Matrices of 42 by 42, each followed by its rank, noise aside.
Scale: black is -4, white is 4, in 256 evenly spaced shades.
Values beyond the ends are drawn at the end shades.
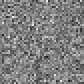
twelve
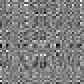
four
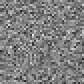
twelve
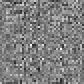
six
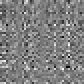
four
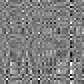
three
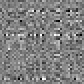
four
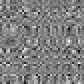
three
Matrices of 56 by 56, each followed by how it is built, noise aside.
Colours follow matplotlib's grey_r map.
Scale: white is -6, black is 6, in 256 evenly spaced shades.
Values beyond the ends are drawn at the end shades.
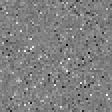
sparse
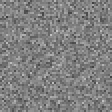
repeating columns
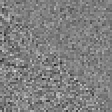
lower triangular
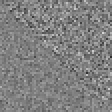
upper triangular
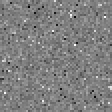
sparse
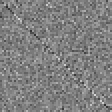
diagonal
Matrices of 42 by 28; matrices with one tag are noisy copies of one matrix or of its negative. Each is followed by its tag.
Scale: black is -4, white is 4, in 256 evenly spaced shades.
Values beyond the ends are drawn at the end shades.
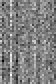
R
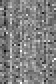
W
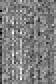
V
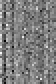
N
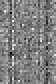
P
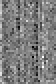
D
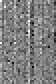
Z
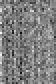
V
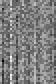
R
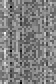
W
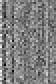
N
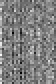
V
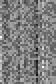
D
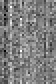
W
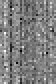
W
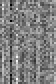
R
